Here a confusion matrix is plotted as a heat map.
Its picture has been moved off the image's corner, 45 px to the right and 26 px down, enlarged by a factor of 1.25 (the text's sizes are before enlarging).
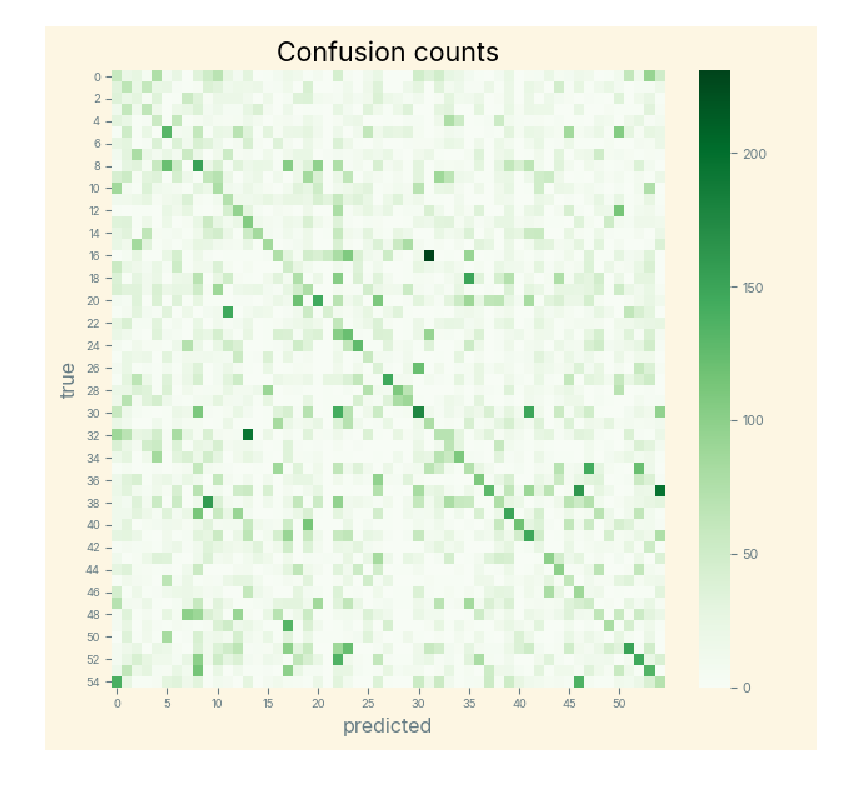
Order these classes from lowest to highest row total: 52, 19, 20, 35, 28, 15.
28, 15, 35, 19, 52, 20
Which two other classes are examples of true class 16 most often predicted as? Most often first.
31, 23
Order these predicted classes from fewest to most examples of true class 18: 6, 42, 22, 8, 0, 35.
42, 6, 0, 8, 22, 35
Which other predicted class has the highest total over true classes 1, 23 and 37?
54
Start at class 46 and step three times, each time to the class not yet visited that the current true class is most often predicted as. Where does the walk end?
30
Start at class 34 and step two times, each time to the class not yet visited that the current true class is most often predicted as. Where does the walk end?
33
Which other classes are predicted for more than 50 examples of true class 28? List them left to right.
15, 25, 29, 50
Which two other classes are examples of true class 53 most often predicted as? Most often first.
8, 17
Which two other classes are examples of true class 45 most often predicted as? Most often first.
5, 25
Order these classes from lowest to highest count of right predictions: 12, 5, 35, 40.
35, 12, 40, 5
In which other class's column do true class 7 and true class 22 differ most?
2
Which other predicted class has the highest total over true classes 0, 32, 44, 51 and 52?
22
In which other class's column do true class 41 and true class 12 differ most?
50
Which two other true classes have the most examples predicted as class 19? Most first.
40, 9
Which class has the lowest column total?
21
